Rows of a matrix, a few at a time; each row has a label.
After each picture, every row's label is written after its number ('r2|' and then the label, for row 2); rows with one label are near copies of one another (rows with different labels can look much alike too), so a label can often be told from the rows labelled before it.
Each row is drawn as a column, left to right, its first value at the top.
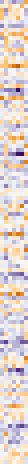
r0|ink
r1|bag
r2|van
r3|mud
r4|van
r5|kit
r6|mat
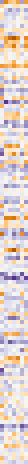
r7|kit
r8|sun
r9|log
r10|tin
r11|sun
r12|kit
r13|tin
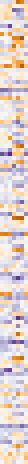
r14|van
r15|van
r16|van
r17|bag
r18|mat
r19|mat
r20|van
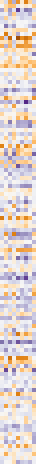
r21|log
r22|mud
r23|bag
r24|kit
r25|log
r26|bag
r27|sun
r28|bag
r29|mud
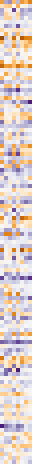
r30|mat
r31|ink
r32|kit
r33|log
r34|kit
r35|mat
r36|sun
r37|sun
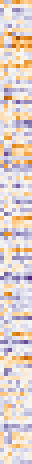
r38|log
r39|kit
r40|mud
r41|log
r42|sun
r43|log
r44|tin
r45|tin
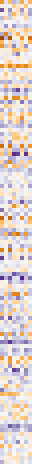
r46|log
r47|ink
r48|mat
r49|kit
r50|van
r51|sun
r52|kit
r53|mat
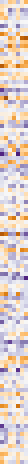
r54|van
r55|mud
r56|bag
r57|sun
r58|van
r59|bag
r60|tin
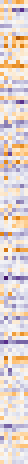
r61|ink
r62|tin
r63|van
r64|log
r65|mat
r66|sun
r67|log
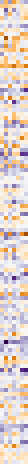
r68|mud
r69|bag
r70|kit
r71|sun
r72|tin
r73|van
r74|van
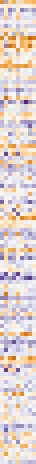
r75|sun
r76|mud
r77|bag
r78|log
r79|van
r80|log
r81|sun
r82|tin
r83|bag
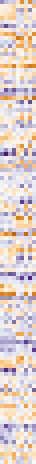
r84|mud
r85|van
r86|mud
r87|van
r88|log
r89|sun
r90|van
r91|sun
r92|mud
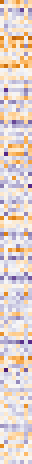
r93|sun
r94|van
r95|log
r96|tin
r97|mat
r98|bag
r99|mud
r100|bag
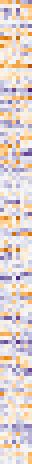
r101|log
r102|mat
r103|sun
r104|van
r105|mat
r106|mud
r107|kit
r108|van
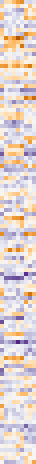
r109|kit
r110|tin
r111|tin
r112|tin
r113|mat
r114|log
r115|ink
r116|mud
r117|ink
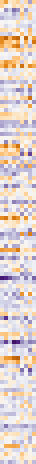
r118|tin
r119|mat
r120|tin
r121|bag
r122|bag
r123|van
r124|tin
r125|kit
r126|tin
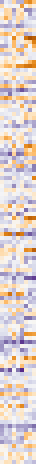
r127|mud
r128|ink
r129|van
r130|bag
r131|van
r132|kit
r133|log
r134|mat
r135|tin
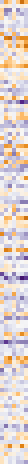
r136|ink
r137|mat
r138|bag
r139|ink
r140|log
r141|sun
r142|tin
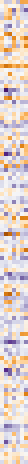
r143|tin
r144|van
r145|ink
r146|bag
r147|van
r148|sun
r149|log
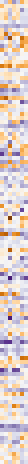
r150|kit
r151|ink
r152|mat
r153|van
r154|van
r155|log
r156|tin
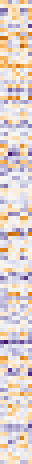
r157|bag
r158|bag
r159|van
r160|ink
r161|ink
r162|log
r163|log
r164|ink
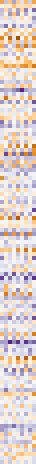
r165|tin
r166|mud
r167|mat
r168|kit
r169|bag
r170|van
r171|bag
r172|mud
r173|log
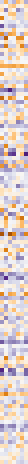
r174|ink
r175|log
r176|van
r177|kit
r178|sun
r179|log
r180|kit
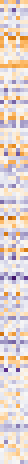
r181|sun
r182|van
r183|mat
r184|sun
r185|mud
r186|tin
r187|tin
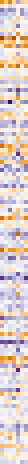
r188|mat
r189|bag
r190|log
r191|bag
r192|mud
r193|bag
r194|tin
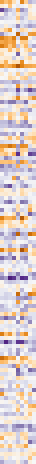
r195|log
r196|bag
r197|sun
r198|tin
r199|ink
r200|mat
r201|sun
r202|van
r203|mud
